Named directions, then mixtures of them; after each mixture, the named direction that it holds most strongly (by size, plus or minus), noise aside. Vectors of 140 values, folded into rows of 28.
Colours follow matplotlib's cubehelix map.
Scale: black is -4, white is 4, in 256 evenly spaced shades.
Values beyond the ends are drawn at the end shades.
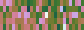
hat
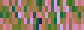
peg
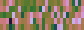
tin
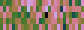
hat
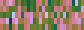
tin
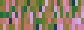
tin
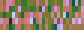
tin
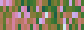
hat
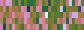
hat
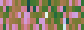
hat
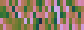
peg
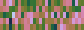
tin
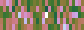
hat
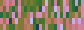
tin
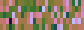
tin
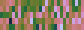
tin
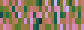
peg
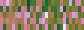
hat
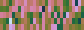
tin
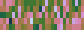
tin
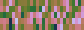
tin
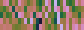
peg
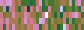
hat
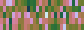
hat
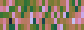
tin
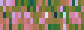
hat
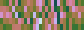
peg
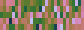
tin
